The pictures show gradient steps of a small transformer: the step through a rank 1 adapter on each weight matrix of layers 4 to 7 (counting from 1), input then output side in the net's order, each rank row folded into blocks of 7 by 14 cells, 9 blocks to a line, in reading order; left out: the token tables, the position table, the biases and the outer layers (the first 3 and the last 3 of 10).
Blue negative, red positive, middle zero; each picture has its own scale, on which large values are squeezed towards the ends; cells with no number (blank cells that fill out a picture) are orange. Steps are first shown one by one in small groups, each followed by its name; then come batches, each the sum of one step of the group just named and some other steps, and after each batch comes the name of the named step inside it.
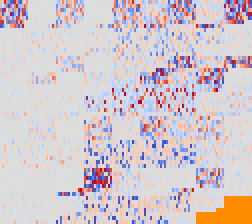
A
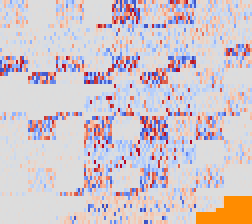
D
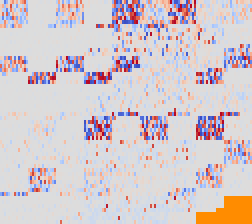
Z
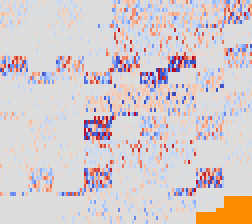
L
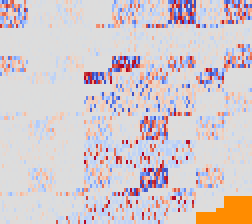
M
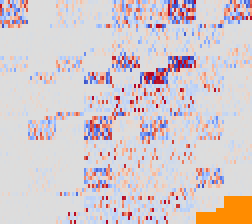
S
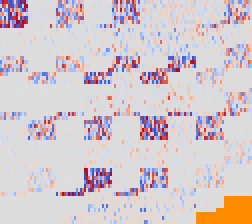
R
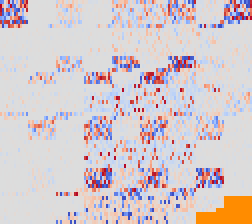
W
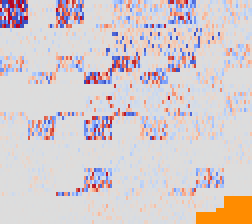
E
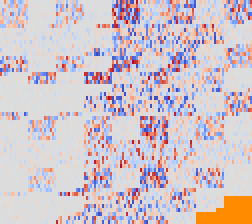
D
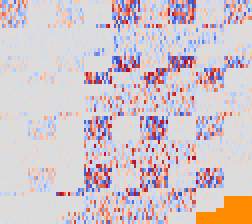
S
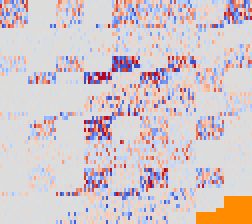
W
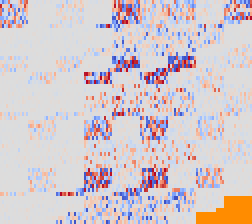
W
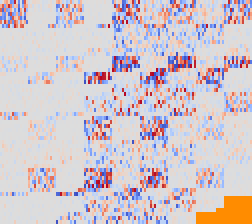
A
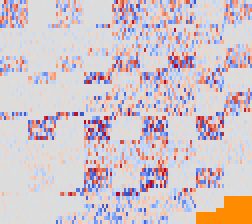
D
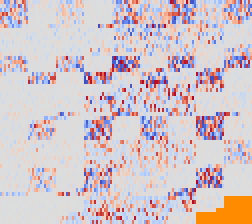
Z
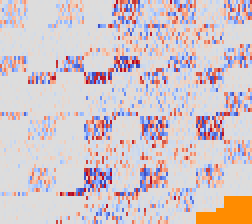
Z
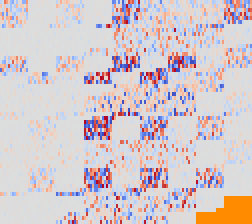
L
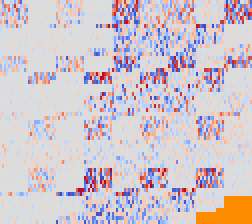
A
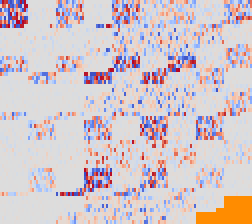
R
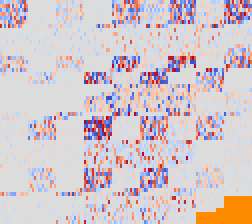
M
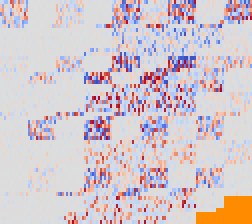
S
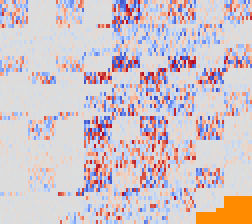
D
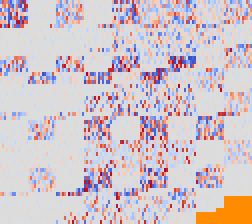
R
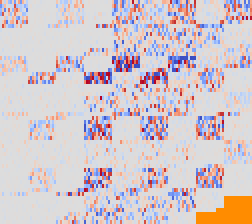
Z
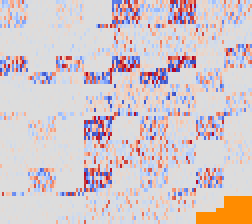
L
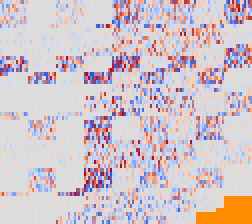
D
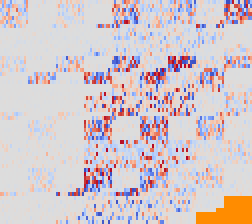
M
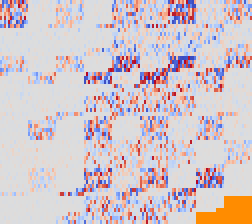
S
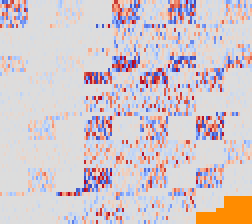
M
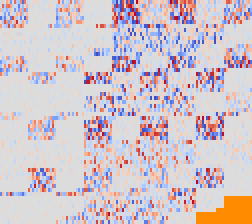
D
